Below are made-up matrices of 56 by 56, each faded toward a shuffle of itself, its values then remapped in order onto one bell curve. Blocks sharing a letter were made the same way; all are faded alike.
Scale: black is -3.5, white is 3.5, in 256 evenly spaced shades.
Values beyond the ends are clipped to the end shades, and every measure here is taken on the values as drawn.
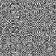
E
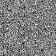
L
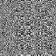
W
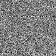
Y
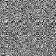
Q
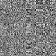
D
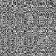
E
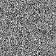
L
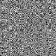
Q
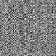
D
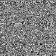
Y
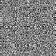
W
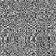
D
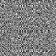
Q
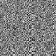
Q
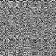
D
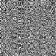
Q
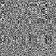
W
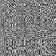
Q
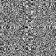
W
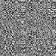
E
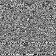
Y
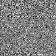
Y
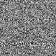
Y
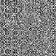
Q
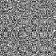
D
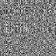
Q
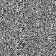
L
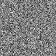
L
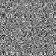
W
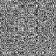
E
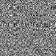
Q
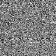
Y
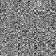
Q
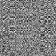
E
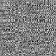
D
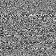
Y
